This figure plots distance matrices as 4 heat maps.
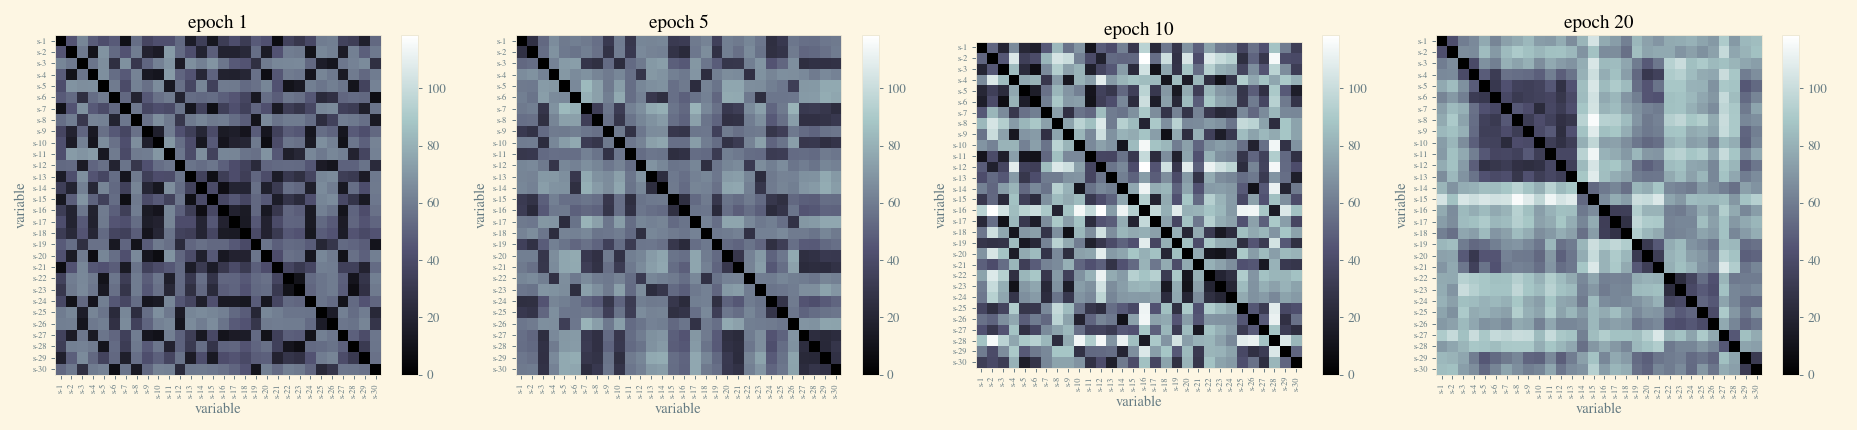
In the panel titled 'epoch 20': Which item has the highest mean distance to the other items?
s-15
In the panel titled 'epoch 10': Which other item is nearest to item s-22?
s-20
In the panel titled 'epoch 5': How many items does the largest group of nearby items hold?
10
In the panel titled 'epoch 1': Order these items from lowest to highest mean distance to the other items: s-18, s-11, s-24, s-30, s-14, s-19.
s-18, s-24, s-14, s-19, s-30, s-11
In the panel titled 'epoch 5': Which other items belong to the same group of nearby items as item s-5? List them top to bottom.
s-17, s-26
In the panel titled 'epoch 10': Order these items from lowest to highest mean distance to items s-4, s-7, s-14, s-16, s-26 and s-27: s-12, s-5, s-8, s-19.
s-5, s-19, s-8, s-12
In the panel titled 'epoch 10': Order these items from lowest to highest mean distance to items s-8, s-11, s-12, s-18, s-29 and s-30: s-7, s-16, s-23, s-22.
s-7, s-23, s-22, s-16
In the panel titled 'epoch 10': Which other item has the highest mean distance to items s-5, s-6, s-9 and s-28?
s-10
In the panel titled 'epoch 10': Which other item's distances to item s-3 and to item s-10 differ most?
s-17
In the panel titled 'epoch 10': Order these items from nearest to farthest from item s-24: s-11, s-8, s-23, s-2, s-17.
s-23, s-8, s-11, s-17, s-2
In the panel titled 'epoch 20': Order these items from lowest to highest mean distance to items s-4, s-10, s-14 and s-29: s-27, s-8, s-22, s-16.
s-8, s-16, s-22, s-27
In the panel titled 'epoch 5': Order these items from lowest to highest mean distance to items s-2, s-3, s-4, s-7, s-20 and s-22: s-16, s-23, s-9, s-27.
s-27, s-16, s-9, s-23
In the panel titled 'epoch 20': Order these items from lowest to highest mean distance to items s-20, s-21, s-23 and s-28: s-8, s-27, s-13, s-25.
s-25, s-13, s-8, s-27
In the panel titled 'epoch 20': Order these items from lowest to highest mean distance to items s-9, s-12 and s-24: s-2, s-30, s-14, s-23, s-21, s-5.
s-5, s-30, s-21, s-23, s-14, s-2
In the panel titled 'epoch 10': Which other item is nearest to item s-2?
s-12
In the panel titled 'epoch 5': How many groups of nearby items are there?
5
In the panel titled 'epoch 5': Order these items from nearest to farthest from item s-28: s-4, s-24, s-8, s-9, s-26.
s-8, s-24, s-9, s-4, s-26
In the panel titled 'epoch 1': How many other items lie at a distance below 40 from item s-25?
7
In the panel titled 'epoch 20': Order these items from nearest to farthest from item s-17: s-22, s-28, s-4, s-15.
s-22, s-28, s-15, s-4
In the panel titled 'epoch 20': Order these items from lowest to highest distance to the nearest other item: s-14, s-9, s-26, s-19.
s-9, s-19, s-26, s-14
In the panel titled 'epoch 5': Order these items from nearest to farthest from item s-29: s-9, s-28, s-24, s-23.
s-28, s-24, s-9, s-23
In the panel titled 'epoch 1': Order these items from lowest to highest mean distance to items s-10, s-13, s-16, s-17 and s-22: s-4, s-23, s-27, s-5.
s-27, s-4, s-23, s-5
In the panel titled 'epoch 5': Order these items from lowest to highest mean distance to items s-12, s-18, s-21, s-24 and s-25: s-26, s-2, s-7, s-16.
s-16, s-2, s-7, s-26
